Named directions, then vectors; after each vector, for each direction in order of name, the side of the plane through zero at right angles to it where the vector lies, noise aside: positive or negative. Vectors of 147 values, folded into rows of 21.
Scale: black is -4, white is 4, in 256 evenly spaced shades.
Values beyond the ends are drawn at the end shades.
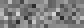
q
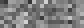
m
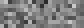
negative, negative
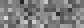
positive, positive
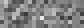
negative, positive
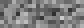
positive, negative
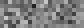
positive, positive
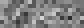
negative, positive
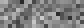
negative, positive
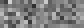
positive, positive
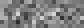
negative, positive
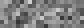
negative, positive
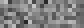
negative, negative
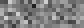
positive, positive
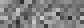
negative, positive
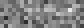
negative, negative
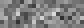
negative, positive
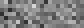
negative, negative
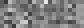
positive, positive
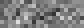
positive, negative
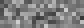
positive, negative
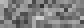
negative, positive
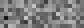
negative, negative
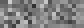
positive, positive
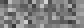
positive, positive
